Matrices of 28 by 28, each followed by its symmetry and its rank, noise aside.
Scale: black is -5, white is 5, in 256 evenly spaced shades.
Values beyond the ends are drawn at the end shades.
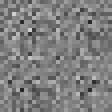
symmetric, rank four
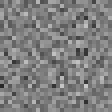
no symmetry, rank four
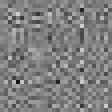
no symmetry, rank four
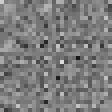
symmetric, rank six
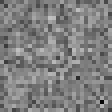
symmetric, rank eight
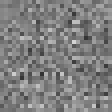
antisymmetric, rank six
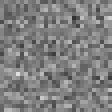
no symmetry, rank six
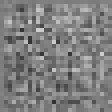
antisymmetric, rank four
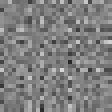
antisymmetric, rank four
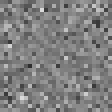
antisymmetric, rank eight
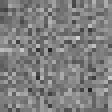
no symmetry, rank six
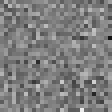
no symmetry, rank eight
